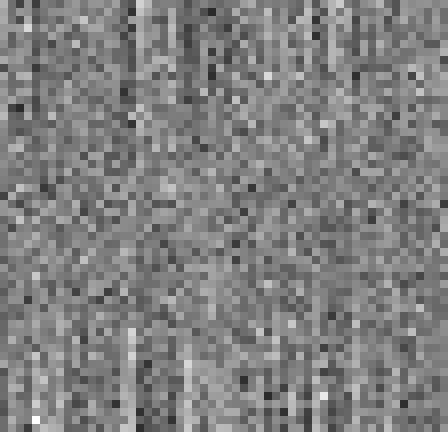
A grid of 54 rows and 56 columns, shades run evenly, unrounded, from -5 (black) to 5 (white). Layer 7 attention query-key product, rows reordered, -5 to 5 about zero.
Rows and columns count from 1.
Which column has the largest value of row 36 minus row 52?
34
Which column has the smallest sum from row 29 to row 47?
42
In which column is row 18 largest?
39
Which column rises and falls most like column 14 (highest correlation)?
22
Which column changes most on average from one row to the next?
30
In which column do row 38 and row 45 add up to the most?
17
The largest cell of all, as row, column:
53, 5
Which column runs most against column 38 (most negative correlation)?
14
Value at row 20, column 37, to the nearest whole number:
1
